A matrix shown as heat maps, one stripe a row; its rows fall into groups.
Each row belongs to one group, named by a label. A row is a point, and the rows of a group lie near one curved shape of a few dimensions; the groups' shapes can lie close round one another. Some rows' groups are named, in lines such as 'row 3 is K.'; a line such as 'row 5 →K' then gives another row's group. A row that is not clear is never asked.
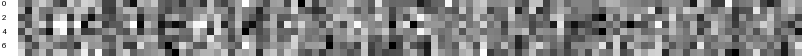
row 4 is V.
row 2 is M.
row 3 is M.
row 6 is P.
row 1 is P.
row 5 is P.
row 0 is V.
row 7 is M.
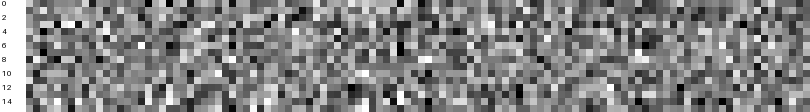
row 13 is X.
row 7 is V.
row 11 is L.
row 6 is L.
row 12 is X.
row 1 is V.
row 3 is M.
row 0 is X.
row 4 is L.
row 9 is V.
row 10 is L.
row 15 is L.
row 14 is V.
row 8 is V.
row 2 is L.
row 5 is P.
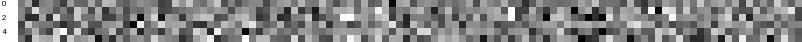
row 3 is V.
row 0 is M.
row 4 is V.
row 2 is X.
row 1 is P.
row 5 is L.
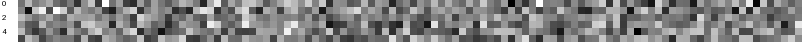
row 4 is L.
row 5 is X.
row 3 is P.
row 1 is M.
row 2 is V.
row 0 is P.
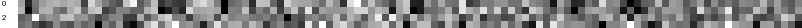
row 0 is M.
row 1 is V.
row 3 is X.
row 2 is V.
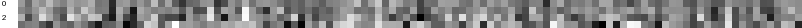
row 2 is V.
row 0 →V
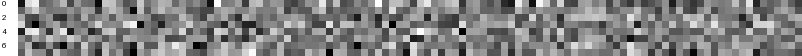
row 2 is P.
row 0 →V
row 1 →V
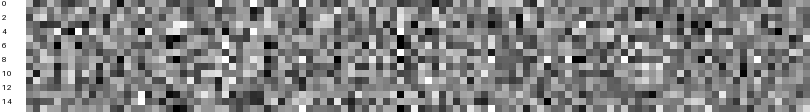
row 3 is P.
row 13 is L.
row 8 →P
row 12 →V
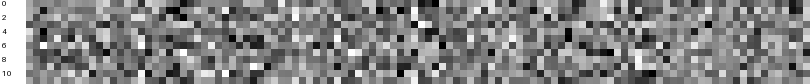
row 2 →X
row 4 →L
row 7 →X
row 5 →L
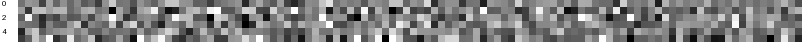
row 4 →V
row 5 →V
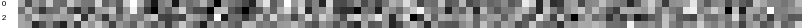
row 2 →V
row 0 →X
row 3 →P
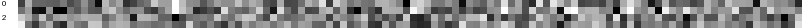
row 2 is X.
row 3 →L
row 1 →P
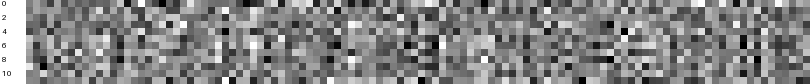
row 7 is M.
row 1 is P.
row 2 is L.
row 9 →L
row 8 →X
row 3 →X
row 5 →X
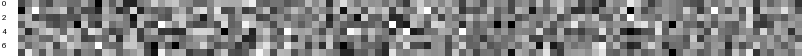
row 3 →X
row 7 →X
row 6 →X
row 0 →X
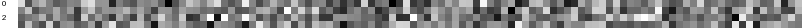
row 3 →X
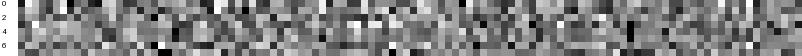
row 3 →V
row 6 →X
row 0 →V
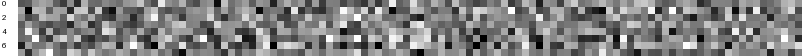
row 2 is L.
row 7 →V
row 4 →X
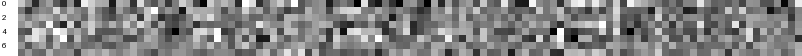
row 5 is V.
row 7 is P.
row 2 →M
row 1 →L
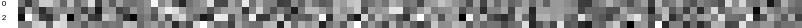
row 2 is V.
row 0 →L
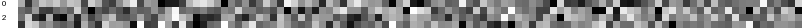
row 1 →P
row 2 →P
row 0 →M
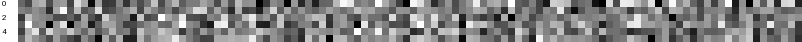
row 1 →M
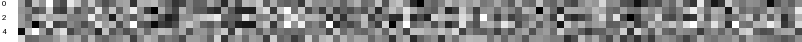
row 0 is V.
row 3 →L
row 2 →P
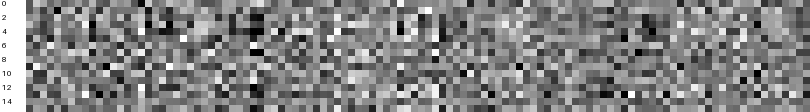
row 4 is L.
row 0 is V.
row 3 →X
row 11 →X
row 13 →P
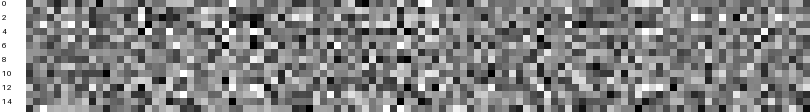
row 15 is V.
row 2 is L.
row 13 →X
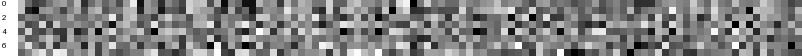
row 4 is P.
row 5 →L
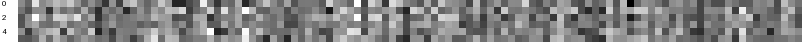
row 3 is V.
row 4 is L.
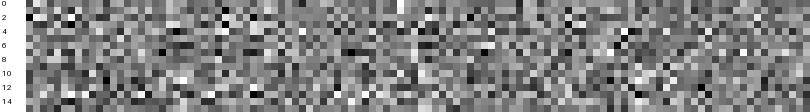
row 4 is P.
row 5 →P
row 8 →M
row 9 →P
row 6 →X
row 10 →X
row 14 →P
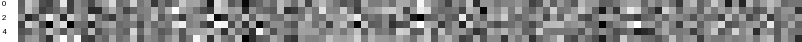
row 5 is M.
